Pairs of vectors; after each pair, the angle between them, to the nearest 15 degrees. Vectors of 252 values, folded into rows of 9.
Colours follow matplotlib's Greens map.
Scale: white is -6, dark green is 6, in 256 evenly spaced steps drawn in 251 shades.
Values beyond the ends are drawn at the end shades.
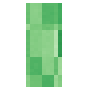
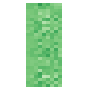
105 degrees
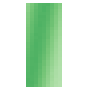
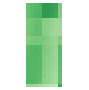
60 degrees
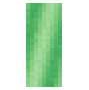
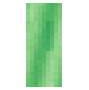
165 degrees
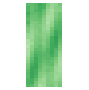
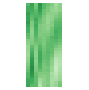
45 degrees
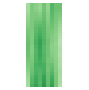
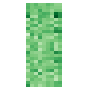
105 degrees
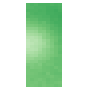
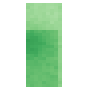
150 degrees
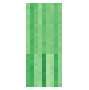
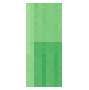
90 degrees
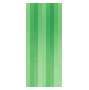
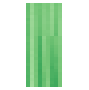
120 degrees
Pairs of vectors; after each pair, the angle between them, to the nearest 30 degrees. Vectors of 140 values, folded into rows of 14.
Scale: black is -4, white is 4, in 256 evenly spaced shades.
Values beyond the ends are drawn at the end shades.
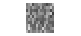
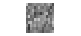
120 degrees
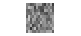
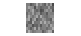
30 degrees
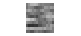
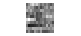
30 degrees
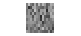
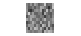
90 degrees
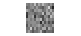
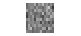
30 degrees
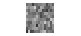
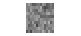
60 degrees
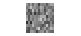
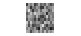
150 degrees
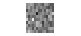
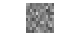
120 degrees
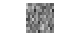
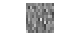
90 degrees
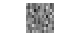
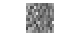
90 degrees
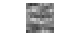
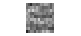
30 degrees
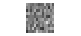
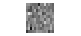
60 degrees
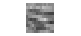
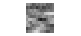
150 degrees
